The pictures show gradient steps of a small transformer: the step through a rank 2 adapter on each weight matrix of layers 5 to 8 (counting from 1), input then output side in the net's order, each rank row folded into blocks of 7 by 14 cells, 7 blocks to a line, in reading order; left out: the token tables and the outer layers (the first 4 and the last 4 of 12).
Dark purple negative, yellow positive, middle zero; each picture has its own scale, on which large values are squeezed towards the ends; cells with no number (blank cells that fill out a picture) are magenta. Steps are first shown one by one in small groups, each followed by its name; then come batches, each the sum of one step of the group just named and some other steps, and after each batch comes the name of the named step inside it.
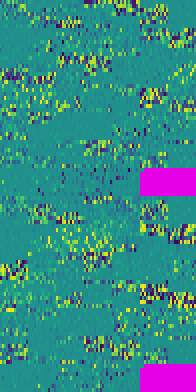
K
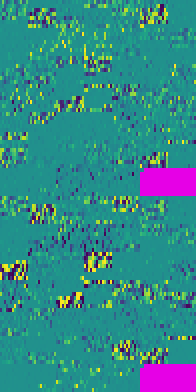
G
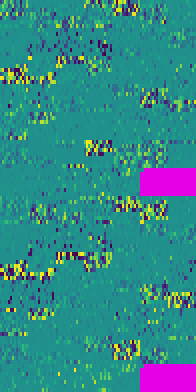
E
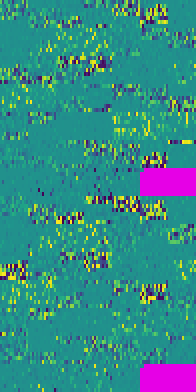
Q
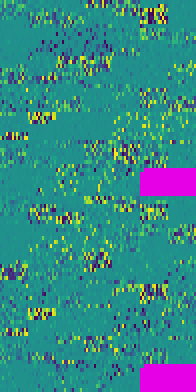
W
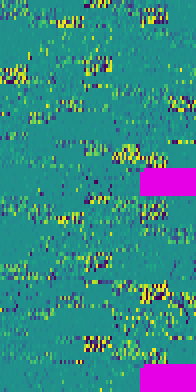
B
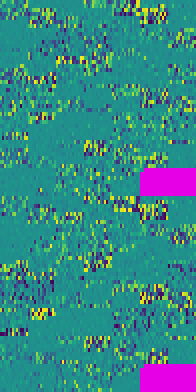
W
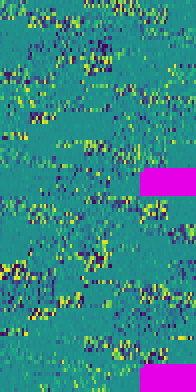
G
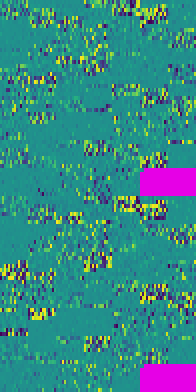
Q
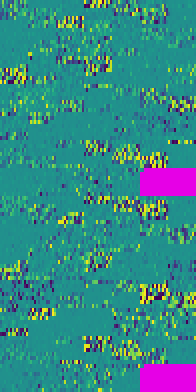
B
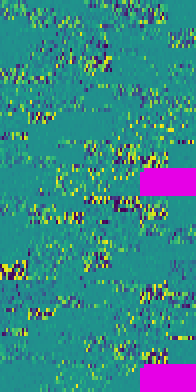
W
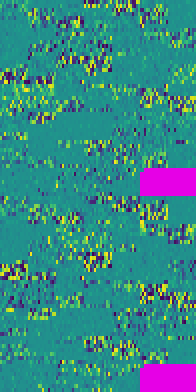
K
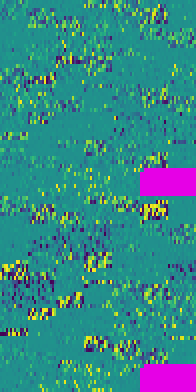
G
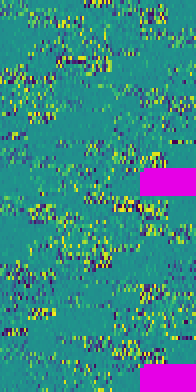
W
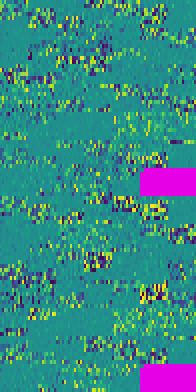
Q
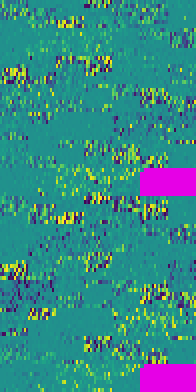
B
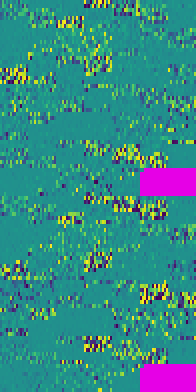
B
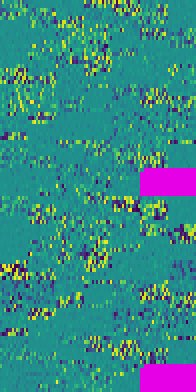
G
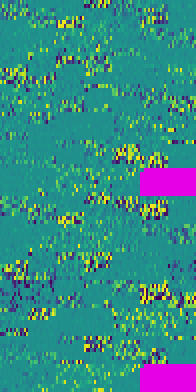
B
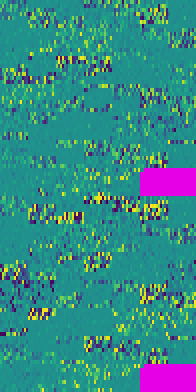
Q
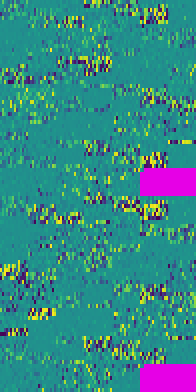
Q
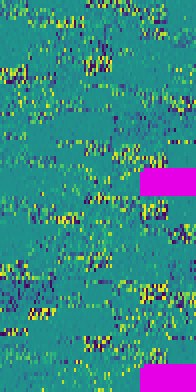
B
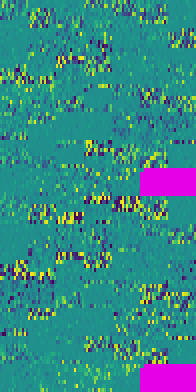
E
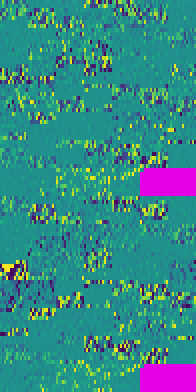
G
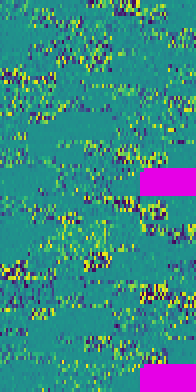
K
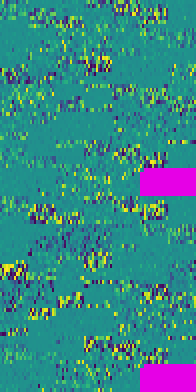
G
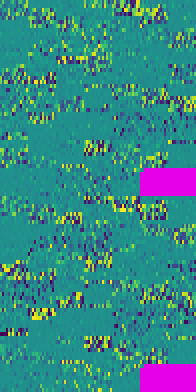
G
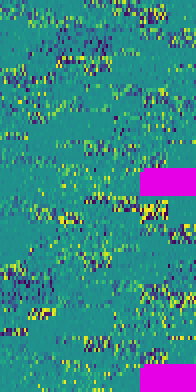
W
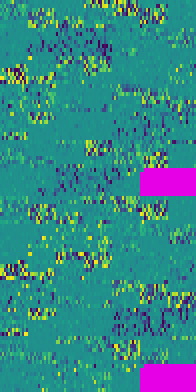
E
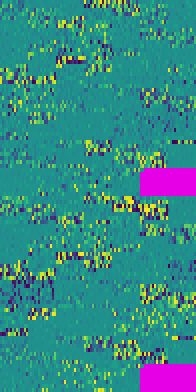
E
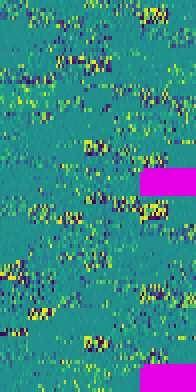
Q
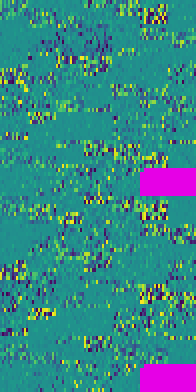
W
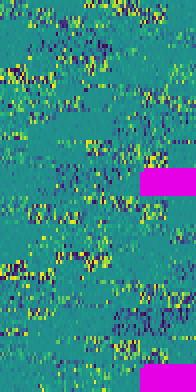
E
